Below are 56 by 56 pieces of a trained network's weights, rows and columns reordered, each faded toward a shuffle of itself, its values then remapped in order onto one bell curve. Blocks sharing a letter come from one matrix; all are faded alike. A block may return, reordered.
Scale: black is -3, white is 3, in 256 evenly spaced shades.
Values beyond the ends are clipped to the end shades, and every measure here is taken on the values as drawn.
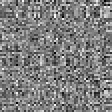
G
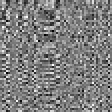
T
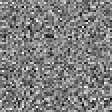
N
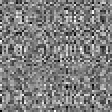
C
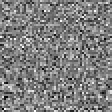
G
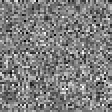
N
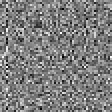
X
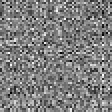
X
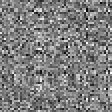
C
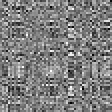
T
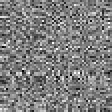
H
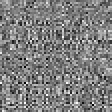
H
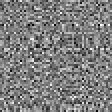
C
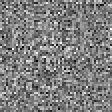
G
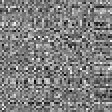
H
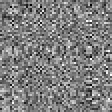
G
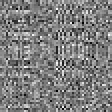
T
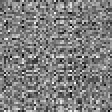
T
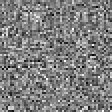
N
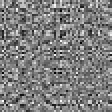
C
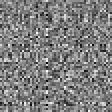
X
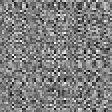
T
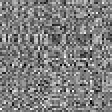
C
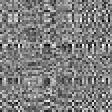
X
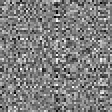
X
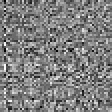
X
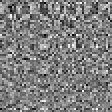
H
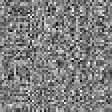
G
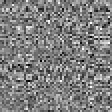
C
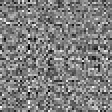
X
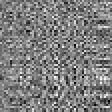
T
